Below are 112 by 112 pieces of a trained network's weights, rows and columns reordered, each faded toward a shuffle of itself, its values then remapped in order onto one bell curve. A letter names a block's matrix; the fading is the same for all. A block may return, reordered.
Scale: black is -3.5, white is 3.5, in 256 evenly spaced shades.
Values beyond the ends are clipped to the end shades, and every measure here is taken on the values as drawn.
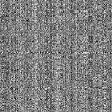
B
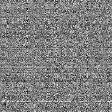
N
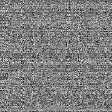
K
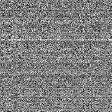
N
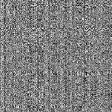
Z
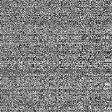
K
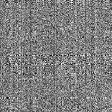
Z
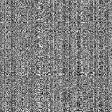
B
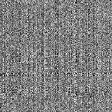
B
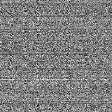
N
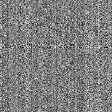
Z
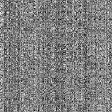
B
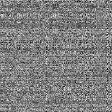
K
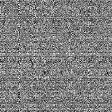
K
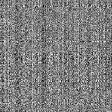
B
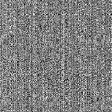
Z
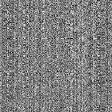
Z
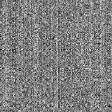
Z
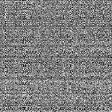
K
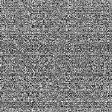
K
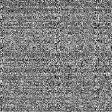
K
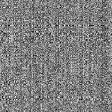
Z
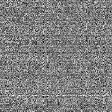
N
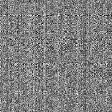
Z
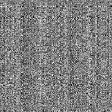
Z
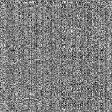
Z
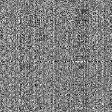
Z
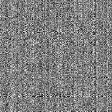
Z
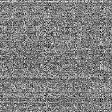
N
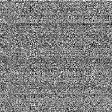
N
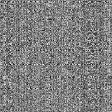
Z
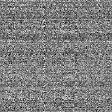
K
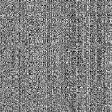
B
